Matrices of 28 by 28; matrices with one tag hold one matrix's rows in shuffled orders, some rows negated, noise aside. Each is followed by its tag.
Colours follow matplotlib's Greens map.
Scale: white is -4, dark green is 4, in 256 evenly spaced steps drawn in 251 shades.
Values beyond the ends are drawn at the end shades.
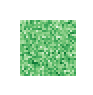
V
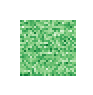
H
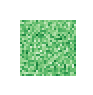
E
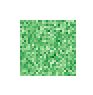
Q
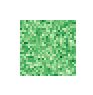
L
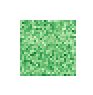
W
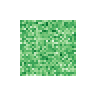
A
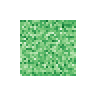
A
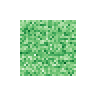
H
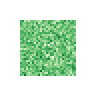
Q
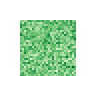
V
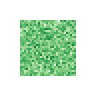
Q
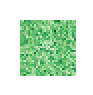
Q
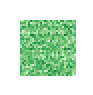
W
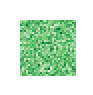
Q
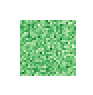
L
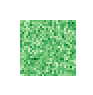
V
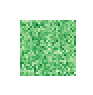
E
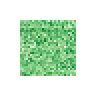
W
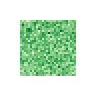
L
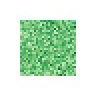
Q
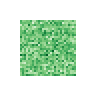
A
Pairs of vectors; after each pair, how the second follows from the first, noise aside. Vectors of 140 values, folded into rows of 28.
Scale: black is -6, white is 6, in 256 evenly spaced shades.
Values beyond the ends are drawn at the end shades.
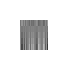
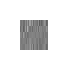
wrapped around, negated, shrunk.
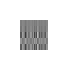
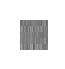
wrapped around, negated, shrunk.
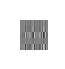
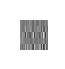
negated.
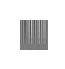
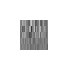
sign-scrambled.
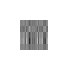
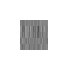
reversed, shrunk.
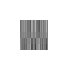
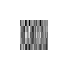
wrapped around, scaled up.
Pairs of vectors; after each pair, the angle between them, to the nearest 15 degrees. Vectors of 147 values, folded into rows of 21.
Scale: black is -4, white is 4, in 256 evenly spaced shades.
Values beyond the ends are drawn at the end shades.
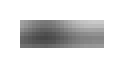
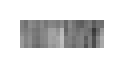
120 degrees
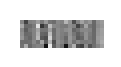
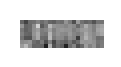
45 degrees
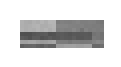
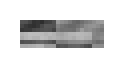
165 degrees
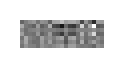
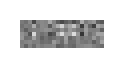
135 degrees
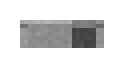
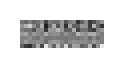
90 degrees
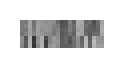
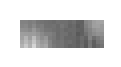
105 degrees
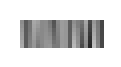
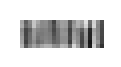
30 degrees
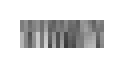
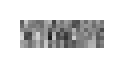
45 degrees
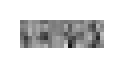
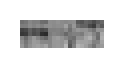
60 degrees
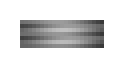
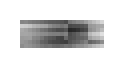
150 degrees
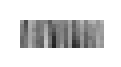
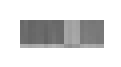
105 degrees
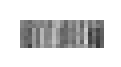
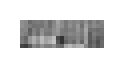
45 degrees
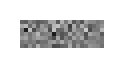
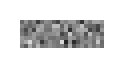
60 degrees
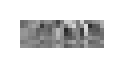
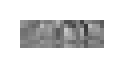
165 degrees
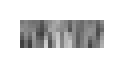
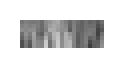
30 degrees
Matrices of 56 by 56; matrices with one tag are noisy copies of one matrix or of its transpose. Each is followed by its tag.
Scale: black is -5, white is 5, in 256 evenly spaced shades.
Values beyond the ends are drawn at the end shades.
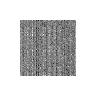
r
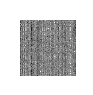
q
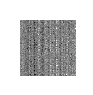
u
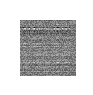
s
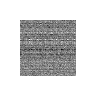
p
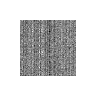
p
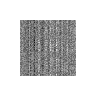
u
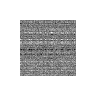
p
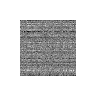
q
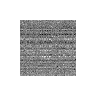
u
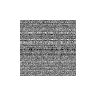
p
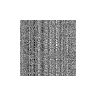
u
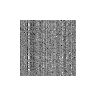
s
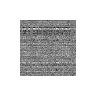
s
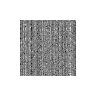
q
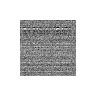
s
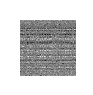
u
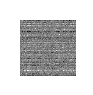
q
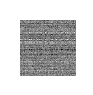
p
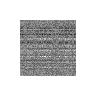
u
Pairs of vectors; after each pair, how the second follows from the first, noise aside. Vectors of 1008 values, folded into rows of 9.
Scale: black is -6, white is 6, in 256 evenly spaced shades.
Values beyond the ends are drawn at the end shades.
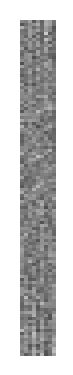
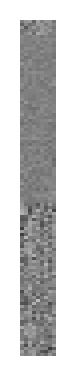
wrapped around, negated, partly zeroed.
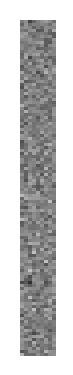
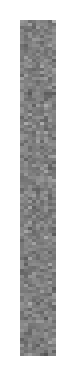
reversed, shrunk.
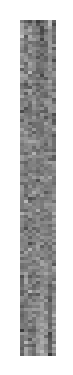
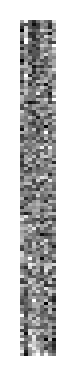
reversed, negated, scaled up.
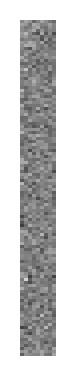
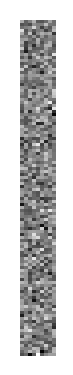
wrapped around, scaled up.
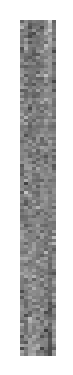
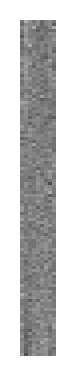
reversed, negated, shrunk.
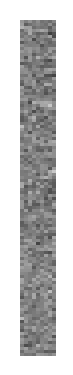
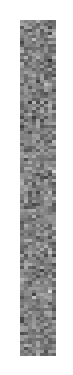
sign-scrambled.
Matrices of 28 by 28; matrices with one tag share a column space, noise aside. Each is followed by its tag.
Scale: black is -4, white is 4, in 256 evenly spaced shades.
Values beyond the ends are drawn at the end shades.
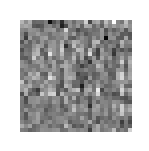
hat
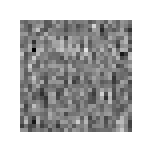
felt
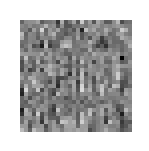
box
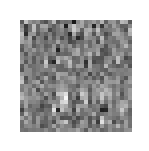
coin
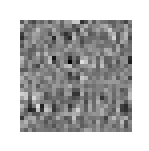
coin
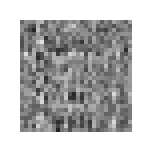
felt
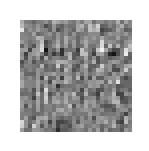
felt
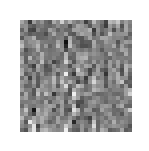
box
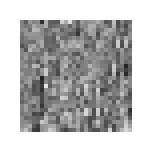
box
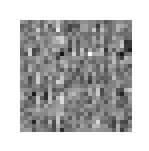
felt
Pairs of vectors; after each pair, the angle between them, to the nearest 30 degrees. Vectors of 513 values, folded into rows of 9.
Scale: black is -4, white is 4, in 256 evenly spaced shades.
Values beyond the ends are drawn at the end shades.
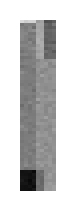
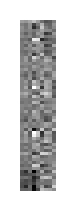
60 degrees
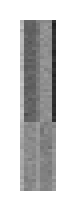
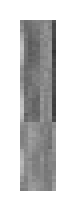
30 degrees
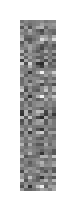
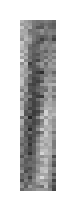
120 degrees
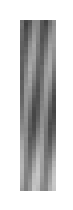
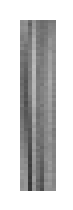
90 degrees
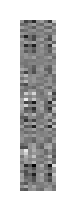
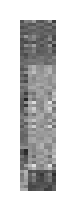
120 degrees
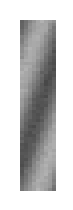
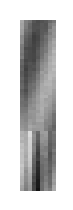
150 degrees
